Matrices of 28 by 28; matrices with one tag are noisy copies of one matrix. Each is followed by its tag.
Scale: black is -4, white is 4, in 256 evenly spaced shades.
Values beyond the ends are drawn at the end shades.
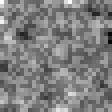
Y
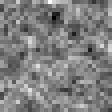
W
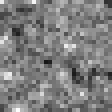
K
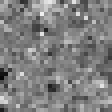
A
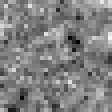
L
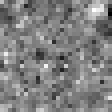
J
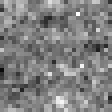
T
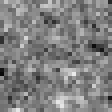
T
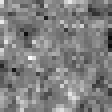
Y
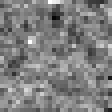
W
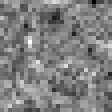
W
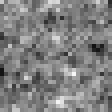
T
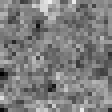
A
